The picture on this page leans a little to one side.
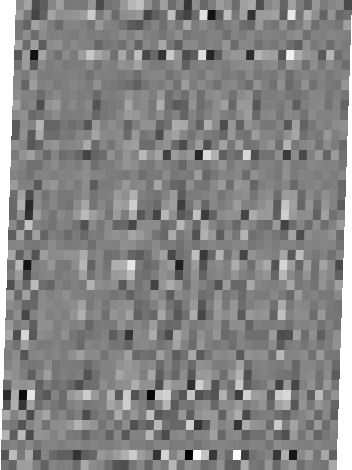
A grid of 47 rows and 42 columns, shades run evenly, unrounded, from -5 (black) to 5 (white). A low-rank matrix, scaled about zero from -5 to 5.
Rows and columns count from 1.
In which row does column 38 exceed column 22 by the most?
27
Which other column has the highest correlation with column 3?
34
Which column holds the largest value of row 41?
16
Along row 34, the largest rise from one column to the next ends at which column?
3
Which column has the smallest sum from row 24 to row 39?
22
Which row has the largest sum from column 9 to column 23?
40
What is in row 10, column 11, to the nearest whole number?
-1
